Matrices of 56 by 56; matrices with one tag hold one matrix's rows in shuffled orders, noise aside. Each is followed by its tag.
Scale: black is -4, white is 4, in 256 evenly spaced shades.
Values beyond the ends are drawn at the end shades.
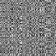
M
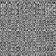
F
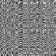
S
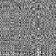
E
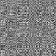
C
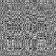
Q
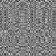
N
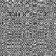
Q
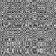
Q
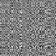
M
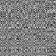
F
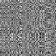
M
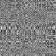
F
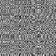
E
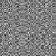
N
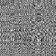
E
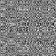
C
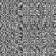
S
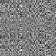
M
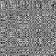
C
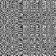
S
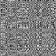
C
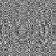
N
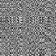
M
